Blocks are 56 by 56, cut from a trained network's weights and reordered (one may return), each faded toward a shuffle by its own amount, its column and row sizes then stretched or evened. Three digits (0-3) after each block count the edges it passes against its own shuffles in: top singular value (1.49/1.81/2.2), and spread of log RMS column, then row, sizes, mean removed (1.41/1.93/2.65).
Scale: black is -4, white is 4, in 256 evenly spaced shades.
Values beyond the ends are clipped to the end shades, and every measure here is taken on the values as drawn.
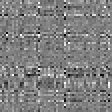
3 2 3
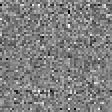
1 1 2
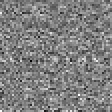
2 0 2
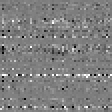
2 1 3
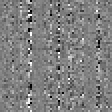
0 3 0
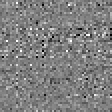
0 2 2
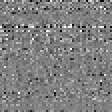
2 1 3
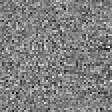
0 1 2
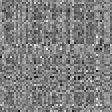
3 1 1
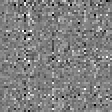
1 2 2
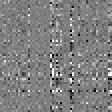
3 3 2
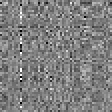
3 2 2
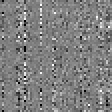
1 3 1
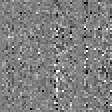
0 3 1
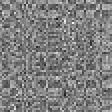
3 0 0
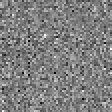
0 2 1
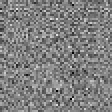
3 1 1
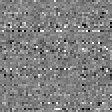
0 1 3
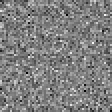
1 0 0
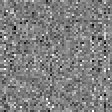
2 2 1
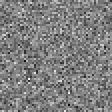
0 0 0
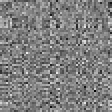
3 2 1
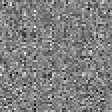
2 2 0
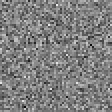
1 0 1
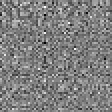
3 1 2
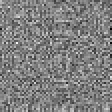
3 0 1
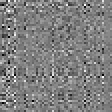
3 3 2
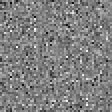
0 2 0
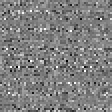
0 0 3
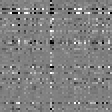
3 2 3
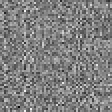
3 1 0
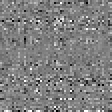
2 2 3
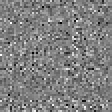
1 2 2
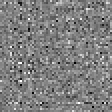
1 2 1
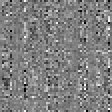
2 3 1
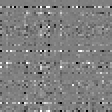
1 2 3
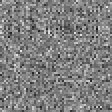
2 0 1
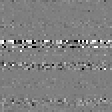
3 0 3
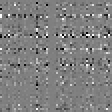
2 3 3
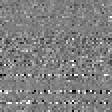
2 0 3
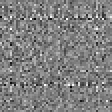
2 1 2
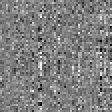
2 3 0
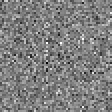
1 1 1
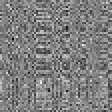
3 3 0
